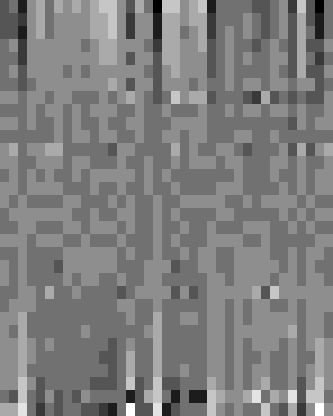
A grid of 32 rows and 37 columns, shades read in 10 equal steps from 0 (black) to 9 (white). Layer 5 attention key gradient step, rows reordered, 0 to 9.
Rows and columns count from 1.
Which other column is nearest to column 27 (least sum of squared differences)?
25
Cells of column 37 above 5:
1
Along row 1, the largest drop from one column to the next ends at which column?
24
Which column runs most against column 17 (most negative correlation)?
15
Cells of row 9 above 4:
17
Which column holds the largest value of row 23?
31
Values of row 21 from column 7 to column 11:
3 5 5 5 5
